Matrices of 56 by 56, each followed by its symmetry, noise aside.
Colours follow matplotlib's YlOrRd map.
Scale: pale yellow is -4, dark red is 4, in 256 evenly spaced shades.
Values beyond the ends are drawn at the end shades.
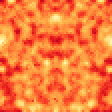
mirrored left to right.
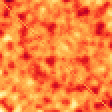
symmetric across the other diagonal.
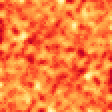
same after a half turn.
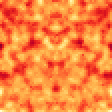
mirrored left to right.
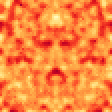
mirrored left to right.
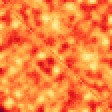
symmetric across the other diagonal.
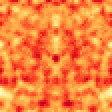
mirrored left to right.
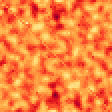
same after a half turn.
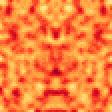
mirrored left to right.
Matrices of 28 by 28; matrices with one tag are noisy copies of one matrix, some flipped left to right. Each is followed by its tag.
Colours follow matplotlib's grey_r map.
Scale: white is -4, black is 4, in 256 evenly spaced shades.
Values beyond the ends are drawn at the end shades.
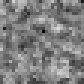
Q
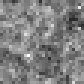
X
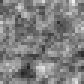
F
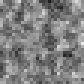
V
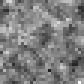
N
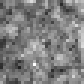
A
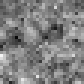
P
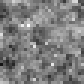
N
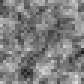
F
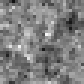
X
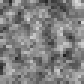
V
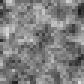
N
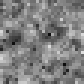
P
